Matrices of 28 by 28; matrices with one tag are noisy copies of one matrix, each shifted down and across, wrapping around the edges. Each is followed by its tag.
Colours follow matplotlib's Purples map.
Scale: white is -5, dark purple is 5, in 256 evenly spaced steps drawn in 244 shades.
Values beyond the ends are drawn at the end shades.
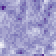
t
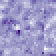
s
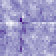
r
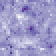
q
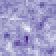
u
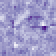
s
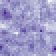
q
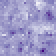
q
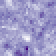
u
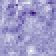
t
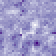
t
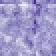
r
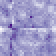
r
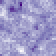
u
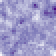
u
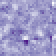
s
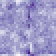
r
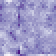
r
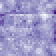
r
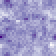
q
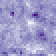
q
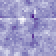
r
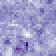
u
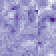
t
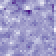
s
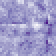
r
